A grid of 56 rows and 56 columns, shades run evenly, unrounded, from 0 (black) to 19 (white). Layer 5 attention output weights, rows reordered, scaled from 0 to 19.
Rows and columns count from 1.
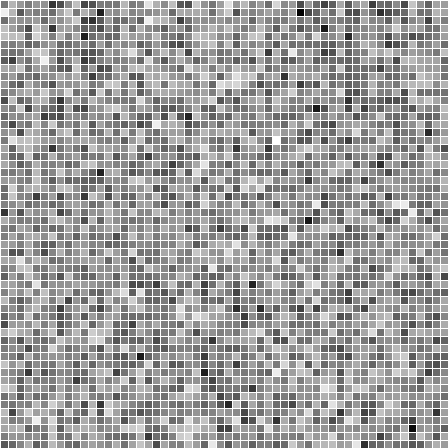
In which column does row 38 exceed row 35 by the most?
40
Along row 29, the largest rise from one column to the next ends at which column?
32
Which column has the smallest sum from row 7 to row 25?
44
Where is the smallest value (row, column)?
2, 38
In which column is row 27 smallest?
1
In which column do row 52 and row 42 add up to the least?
43
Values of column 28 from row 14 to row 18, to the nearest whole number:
14 9 8 13 8
